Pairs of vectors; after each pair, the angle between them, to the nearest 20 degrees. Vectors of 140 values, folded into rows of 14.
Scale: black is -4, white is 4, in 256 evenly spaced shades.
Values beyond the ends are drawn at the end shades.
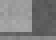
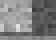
20 degrees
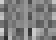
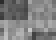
120 degrees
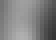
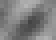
100 degrees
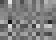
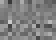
160 degrees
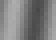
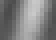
140 degrees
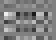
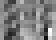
80 degrees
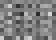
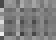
100 degrees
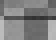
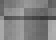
20 degrees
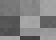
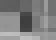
120 degrees
